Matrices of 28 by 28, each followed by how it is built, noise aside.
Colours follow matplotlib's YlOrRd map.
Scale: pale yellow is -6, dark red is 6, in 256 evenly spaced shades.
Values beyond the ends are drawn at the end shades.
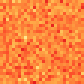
noise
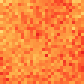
smooth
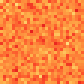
noise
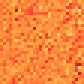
uneven columns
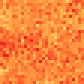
smooth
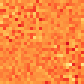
block diagonal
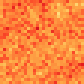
smooth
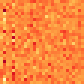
uneven columns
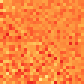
lower triangular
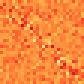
banded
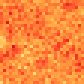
smooth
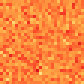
noise
